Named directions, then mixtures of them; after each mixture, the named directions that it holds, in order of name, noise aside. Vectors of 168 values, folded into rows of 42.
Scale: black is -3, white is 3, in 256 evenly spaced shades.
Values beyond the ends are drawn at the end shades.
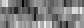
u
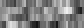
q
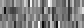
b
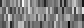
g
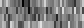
g, u.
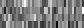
b, g, q.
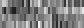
b, q, u.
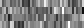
g.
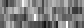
b, q, u.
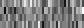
b, g.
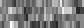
g, q.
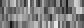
b, g, q.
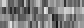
b, q, u.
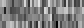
b, q, u.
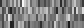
g.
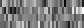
b, g, u.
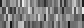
g.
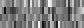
b.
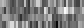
b, q, u.
